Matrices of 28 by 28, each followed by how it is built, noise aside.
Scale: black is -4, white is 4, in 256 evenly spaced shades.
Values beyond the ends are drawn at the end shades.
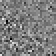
lower triangular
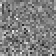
lower triangular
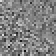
lower triangular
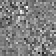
block diagonal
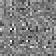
low rank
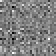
low rank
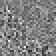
lower triangular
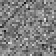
Hankel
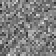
Hankel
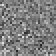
lower triangular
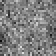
smooth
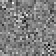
block diagonal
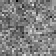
smooth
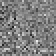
lower triangular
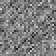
Hankel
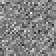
Hankel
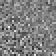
lower triangular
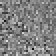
lower triangular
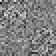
block diagonal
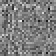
low rank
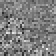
lower triangular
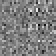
low rank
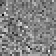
lower triangular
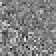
lower triangular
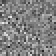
lower triangular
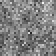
smooth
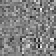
low rank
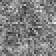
smooth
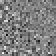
lower triangular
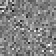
block diagonal
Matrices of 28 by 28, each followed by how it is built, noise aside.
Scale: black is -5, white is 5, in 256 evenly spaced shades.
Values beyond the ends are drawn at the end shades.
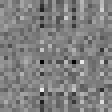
low rank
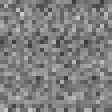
repeating columns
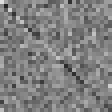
diagonal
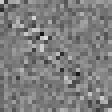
banded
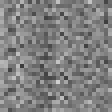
repeating rows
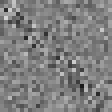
banded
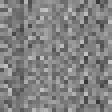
repeating rows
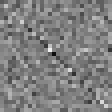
diagonal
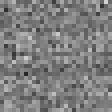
blocks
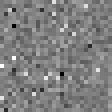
sparse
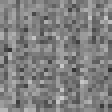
blocks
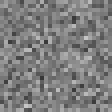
repeating rows
